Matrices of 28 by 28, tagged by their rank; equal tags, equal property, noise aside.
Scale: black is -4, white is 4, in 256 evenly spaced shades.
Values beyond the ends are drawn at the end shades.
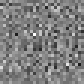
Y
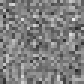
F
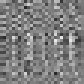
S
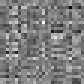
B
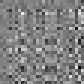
S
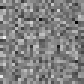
Y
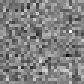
F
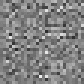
Y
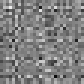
B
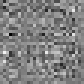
B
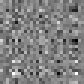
S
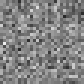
F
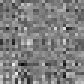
S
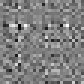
B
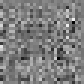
B
